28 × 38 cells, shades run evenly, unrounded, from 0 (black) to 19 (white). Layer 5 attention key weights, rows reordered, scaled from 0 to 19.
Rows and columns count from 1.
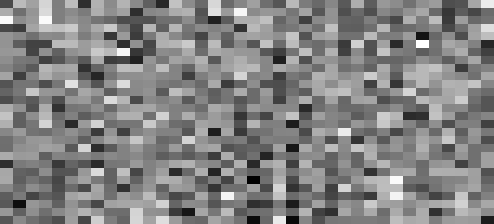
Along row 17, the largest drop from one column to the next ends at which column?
17
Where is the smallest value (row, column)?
23, 20
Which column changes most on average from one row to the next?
10
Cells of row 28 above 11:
14
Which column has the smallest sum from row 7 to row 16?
22
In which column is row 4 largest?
38
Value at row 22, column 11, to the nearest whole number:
5
